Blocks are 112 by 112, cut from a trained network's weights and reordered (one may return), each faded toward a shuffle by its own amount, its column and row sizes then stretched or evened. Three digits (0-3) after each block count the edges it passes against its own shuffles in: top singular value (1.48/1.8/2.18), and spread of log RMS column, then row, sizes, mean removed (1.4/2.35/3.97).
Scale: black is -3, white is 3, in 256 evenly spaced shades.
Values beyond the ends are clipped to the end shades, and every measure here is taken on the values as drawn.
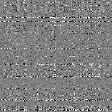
2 2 3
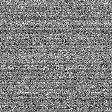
2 0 1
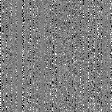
0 3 0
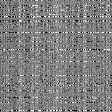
3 0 3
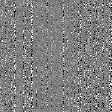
0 3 1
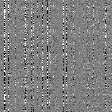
2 3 0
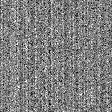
2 1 0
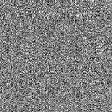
2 1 1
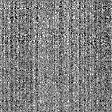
3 1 2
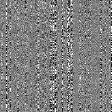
3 3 0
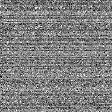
3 1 0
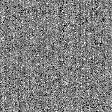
0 1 0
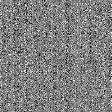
0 2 1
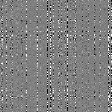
3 3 2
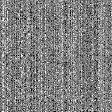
3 2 1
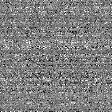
1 1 2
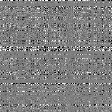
3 2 3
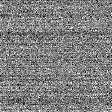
2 1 0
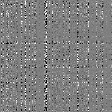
2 3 2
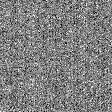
0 0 0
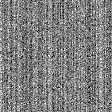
3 1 1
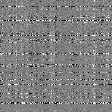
2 1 3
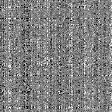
3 2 2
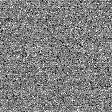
0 0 0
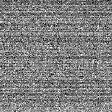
3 1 0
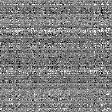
3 2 2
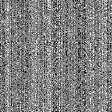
3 2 1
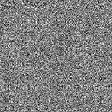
2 1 1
